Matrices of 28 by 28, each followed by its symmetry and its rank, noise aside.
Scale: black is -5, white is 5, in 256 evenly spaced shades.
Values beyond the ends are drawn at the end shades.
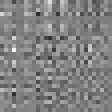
no symmetry, rank three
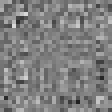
symmetric, rank four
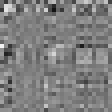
no symmetry, rank three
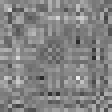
symmetric, rank four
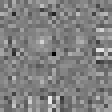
symmetric, rank four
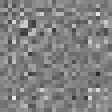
symmetric, rank four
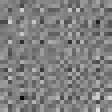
symmetric, rank two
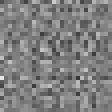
no symmetry, rank three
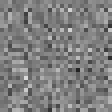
no symmetry, rank four
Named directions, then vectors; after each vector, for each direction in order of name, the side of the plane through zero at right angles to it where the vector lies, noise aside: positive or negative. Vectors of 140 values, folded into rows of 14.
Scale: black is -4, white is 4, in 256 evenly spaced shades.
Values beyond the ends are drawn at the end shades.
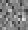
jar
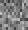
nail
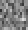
positive, negative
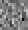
negative, positive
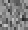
negative, positive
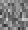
positive, negative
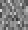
negative, negative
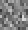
positive, negative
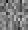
positive, positive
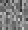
positive, positive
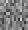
negative, negative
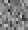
negative, positive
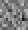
negative, positive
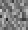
negative, positive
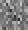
negative, negative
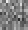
negative, negative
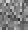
negative, negative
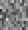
positive, negative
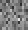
positive, positive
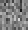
positive, positive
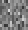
positive, negative
